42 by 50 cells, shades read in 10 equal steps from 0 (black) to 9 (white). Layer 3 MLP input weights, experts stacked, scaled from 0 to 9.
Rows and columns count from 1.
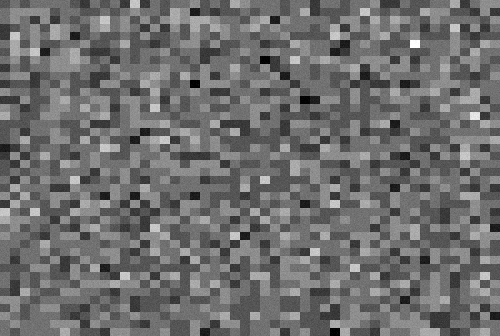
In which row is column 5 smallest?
7
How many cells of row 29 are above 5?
4
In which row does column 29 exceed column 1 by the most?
19
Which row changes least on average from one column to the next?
38
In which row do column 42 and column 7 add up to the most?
6
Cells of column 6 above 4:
15
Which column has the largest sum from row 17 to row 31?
16
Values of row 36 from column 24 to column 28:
2 4 3 5 3
